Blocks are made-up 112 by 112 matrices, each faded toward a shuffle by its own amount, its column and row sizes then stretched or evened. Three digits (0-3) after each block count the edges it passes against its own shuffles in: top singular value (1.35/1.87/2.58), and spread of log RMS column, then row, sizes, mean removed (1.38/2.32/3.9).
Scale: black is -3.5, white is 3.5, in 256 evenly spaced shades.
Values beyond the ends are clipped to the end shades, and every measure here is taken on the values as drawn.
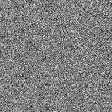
2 0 0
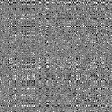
3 2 2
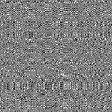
3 1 2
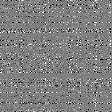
1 2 3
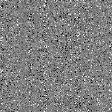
0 2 1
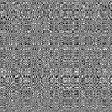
3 1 2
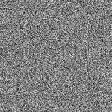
2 0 0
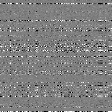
3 1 3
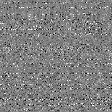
2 0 2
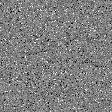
0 0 1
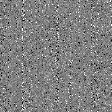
1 2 0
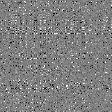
2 1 2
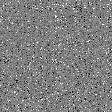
1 1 1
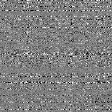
1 1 3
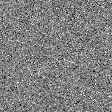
0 0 0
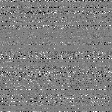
1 1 3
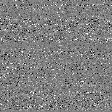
0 0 2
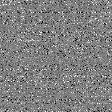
1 0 2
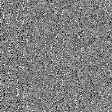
1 2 0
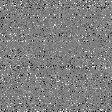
0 1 2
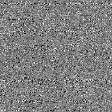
1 1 2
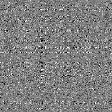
2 1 2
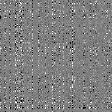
2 3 2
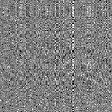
3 2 0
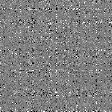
0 2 2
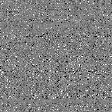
0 1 2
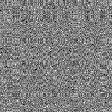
3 0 0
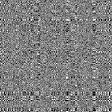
3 2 2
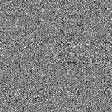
2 0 1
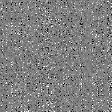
1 2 1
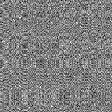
3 1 0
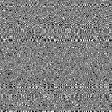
3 0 2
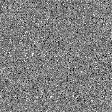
0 1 1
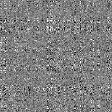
2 2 2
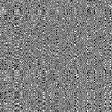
3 2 0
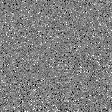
1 0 1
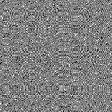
3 0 1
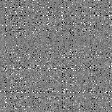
1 2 2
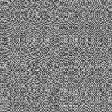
3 0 2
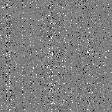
0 2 1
